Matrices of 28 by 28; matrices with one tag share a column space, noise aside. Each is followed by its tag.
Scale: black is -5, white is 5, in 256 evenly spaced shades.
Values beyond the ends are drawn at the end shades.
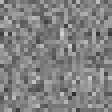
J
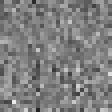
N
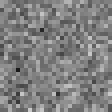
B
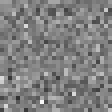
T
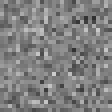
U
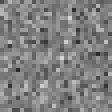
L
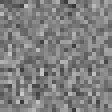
N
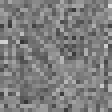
B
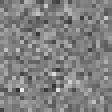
T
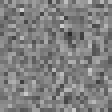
J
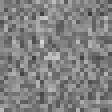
L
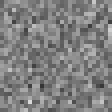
U
